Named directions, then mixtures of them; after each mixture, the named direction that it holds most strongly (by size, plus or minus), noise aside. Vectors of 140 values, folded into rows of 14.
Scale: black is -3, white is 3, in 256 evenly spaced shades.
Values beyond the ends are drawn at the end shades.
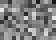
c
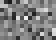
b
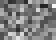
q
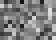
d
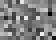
b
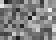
d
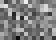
b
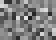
b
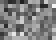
q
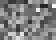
q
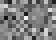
c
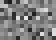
b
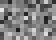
c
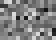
b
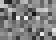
b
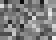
d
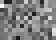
b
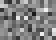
b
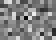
b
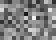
c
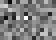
b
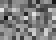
c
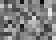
d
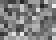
q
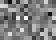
b
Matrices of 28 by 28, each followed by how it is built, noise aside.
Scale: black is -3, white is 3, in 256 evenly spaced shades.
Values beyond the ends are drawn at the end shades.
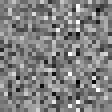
uneven columns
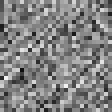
Hankel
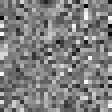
uneven columns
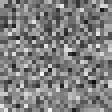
repeating columns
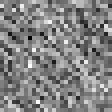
Toeplitz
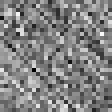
Toeplitz
